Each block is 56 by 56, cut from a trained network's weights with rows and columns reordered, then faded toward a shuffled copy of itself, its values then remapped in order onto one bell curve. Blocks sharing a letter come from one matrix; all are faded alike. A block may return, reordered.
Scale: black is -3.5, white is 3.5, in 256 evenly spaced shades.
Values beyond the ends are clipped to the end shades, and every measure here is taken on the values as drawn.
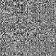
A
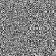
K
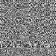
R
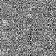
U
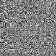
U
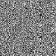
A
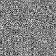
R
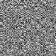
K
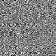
R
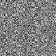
K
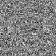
R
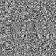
R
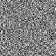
K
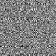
R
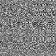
R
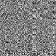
R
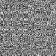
R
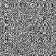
K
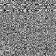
U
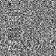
K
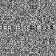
U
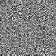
A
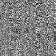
A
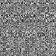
U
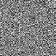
A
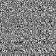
U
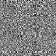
A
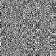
K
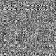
U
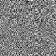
K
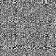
A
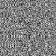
K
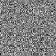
A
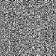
A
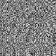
K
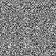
R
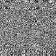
A
